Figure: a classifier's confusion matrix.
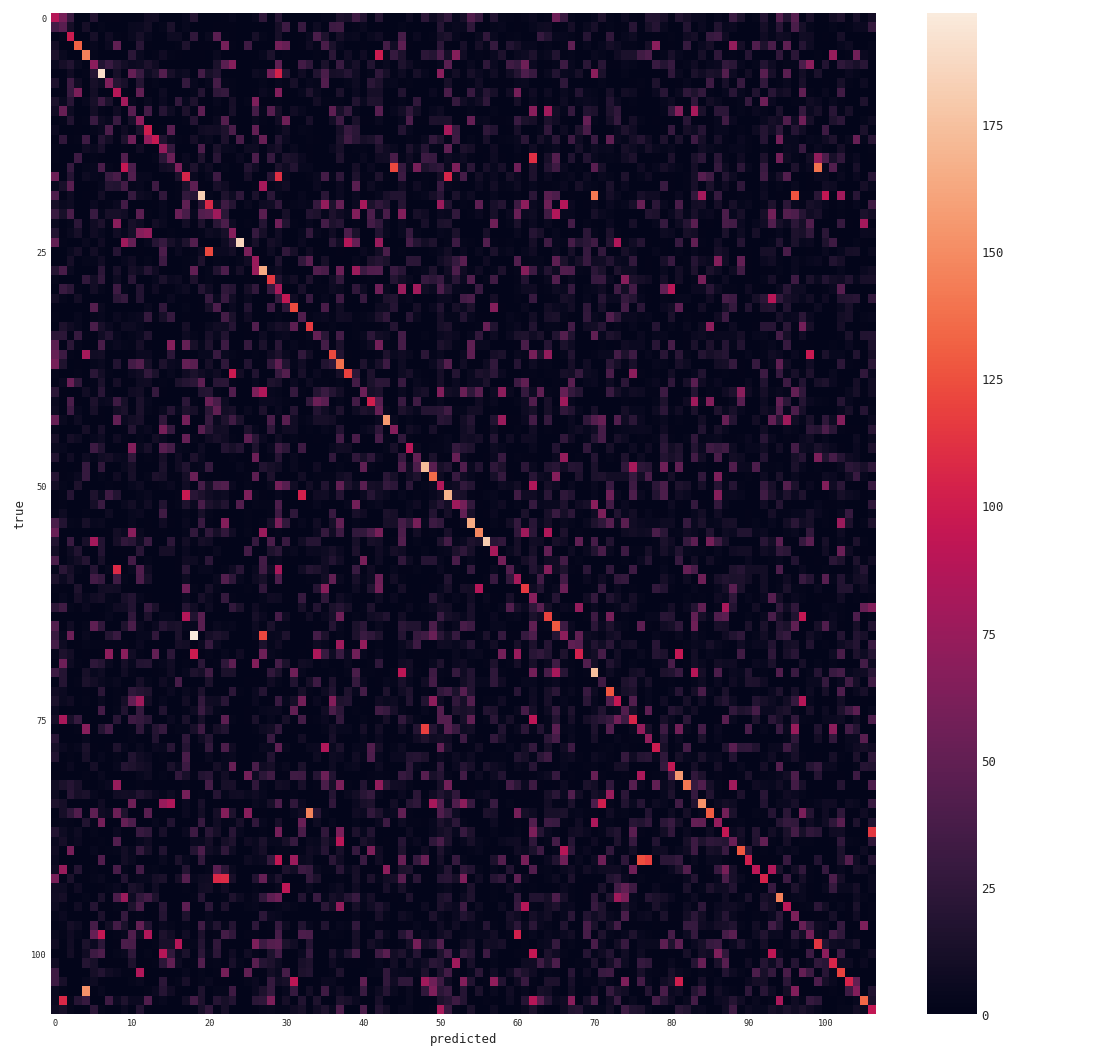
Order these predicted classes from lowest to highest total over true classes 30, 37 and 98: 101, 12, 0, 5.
101, 5, 0, 12
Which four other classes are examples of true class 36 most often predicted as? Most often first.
98, 4, 64, 62
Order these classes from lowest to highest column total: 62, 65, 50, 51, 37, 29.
65, 51, 37, 50, 62, 29
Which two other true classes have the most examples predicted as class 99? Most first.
16, 15
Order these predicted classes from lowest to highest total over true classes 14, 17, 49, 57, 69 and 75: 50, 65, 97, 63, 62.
63, 97, 50, 65, 62
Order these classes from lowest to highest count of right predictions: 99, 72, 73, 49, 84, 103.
73, 103, 99, 72, 49, 84
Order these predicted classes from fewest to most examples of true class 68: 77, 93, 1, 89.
77, 1, 93, 89
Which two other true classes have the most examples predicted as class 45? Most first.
70, 29
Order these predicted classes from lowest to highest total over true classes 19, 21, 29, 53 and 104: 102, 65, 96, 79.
79, 102, 65, 96
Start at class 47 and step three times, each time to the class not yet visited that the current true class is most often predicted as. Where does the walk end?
27
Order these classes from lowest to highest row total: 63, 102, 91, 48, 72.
72, 63, 102, 91, 48
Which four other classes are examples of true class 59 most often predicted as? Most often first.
8, 29, 64, 82
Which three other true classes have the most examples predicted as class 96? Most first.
19, 76, 104
